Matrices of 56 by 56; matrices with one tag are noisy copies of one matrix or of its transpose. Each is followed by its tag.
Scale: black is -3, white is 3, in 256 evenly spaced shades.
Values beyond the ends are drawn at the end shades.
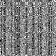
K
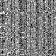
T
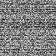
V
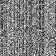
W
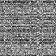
W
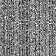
V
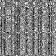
K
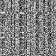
T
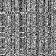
T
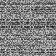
V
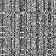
T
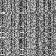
T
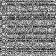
K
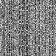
V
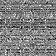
V
